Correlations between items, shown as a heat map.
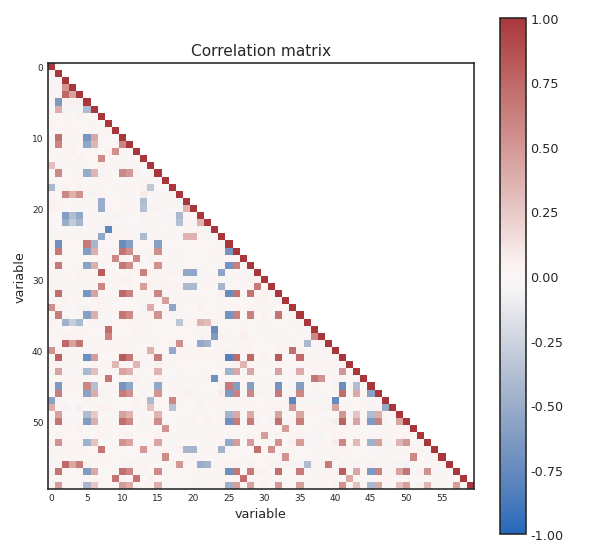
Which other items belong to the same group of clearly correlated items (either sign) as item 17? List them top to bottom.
0, 14, 34, 40, 47, 48
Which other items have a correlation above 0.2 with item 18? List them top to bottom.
2, 3, 4, 39, 56
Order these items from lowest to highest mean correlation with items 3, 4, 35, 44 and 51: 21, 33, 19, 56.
21, 19, 33, 56
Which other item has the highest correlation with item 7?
29
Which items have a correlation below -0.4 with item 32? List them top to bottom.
5, 25, 45
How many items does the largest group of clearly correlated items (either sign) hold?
20
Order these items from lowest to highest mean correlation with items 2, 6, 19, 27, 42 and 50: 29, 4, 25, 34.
25, 29, 34, 4
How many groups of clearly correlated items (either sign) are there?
8
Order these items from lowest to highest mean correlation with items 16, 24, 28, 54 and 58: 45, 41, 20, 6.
45, 20, 6, 41
